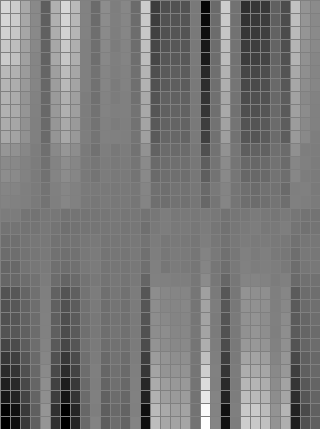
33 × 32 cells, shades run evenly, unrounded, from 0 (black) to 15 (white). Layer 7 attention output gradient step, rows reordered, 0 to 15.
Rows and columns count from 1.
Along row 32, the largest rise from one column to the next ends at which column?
16
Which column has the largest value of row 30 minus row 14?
21
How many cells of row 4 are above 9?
9
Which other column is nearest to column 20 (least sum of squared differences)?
12
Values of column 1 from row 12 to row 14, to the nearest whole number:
9 8 8
